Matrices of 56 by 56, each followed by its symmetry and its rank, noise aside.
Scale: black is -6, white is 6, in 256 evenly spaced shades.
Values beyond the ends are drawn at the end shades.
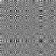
symmetric, rank two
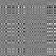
no symmetry, rank one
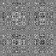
symmetric, rank three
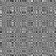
antisymmetric, rank two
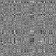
no symmetry, rank three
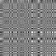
symmetric, rank one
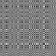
symmetric, rank one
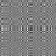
no symmetry, rank one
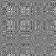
symmetric, rank three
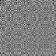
symmetric, rank three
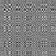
antisymmetric, rank two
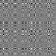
no symmetry, rank two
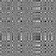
symmetric, rank one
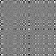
symmetric, rank one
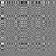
no symmetry, rank two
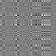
no symmetry, rank one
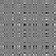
symmetric, rank one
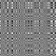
no symmetry, rank one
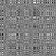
antisymmetric, rank two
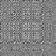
symmetric, rank three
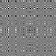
no symmetry, rank two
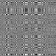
no symmetry, rank one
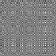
symmetric, rank two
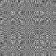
symmetric, rank three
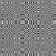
no symmetry, rank two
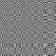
symmetric, rank one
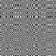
no symmetry, rank one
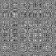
symmetric, rank three
